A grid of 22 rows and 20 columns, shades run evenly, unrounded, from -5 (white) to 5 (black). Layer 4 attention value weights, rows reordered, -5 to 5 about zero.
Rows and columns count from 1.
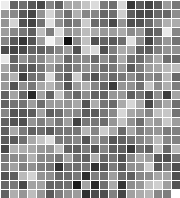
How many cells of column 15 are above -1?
16
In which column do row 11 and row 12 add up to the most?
17
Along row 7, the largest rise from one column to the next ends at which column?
2
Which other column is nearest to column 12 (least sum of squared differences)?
13
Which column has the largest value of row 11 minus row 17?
4
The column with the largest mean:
3
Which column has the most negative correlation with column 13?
6
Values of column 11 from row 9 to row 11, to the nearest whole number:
2 0 1
